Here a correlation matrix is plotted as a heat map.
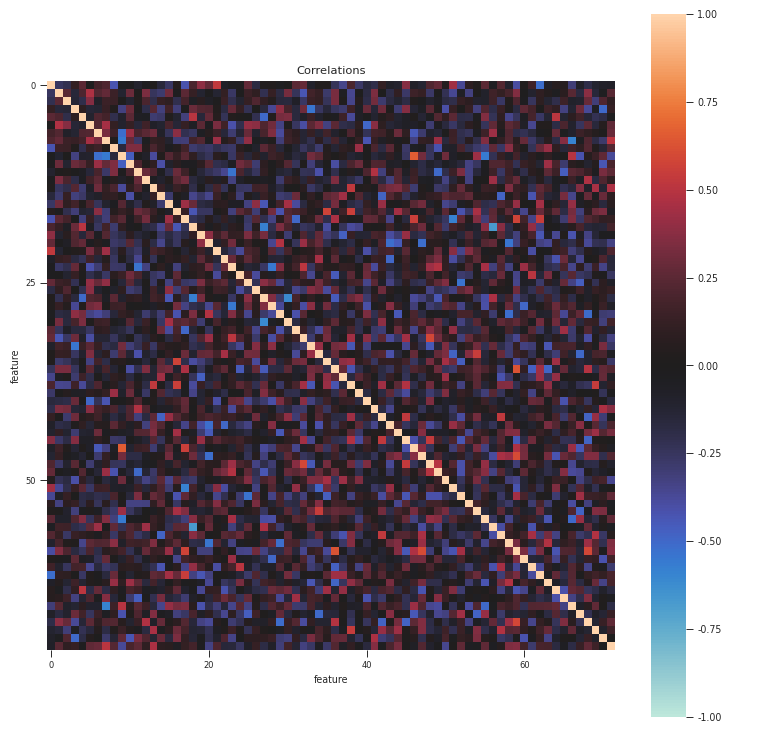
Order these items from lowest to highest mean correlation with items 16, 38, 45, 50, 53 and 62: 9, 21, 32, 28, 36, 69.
36, 9, 28, 21, 69, 32
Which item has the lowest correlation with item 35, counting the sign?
52
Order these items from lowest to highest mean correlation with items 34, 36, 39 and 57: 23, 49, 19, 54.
19, 23, 49, 54
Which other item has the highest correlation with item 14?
37
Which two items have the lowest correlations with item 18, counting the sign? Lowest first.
56, 27
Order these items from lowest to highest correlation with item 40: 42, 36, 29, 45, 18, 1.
1, 36, 18, 42, 45, 29
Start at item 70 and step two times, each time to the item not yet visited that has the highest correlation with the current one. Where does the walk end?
11
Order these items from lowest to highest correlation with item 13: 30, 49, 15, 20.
49, 20, 15, 30
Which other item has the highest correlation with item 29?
20
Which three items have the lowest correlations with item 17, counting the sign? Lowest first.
51, 31, 0
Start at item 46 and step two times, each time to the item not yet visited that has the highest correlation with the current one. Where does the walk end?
66
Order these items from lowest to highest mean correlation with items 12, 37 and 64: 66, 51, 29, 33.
29, 51, 66, 33
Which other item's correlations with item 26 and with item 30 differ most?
27
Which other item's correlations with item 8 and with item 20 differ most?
58
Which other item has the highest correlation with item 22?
34
